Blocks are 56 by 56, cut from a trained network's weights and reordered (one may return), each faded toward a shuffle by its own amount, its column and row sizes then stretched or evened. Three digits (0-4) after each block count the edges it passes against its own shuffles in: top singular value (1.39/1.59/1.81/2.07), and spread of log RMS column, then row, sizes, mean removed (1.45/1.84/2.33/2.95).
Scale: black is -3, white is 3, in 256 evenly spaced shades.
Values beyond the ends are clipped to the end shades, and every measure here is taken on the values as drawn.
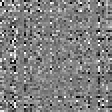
2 4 3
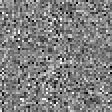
1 1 1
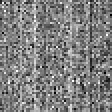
2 0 0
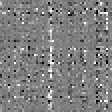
1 4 3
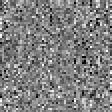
2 3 0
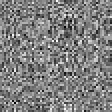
4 2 0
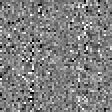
0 3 0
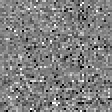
0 1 2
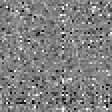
0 1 2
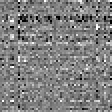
3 3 3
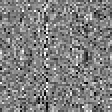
3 3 0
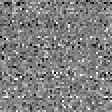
0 0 2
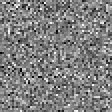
1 0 0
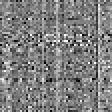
3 0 3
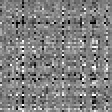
4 4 2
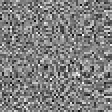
4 1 1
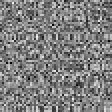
4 0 0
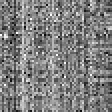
3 0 0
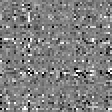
2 3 4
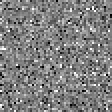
1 0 2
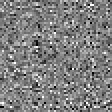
3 3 1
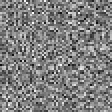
4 0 1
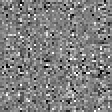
1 3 2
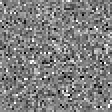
0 0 1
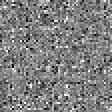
0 1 2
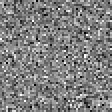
0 1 0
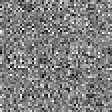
3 2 2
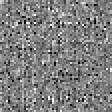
1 1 1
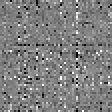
1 3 2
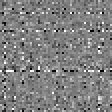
2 3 3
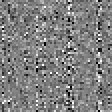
2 4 0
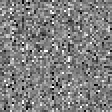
1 2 0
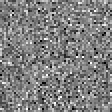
0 2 1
